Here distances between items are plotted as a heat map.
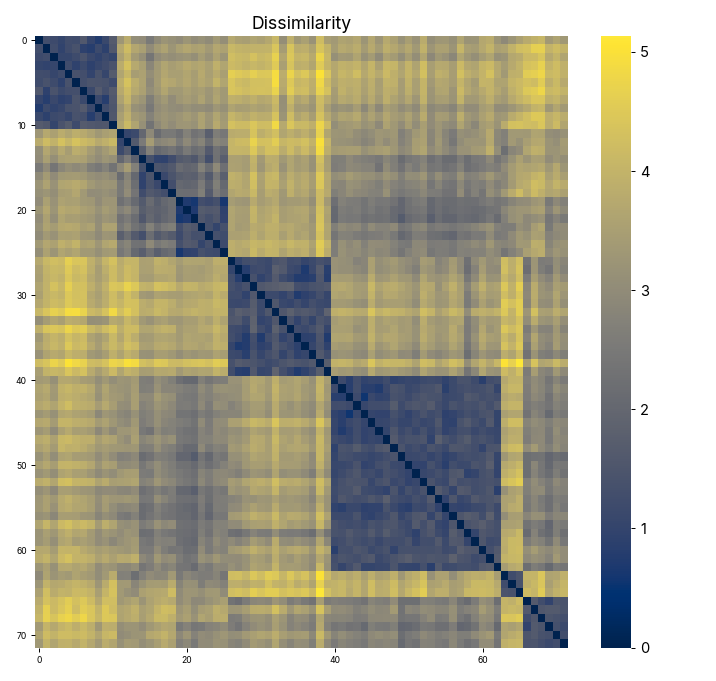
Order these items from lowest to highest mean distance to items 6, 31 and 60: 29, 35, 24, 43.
43, 35, 29, 24
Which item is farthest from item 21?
38
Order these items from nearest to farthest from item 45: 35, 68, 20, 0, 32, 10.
20, 68, 10, 0, 35, 32
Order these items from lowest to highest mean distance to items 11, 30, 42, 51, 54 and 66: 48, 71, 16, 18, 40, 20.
40, 48, 71, 20, 18, 16
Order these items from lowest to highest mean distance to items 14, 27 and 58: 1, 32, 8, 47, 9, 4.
47, 32, 8, 9, 1, 4
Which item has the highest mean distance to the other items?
65
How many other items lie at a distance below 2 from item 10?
10
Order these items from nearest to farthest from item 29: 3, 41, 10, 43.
43, 41, 3, 10
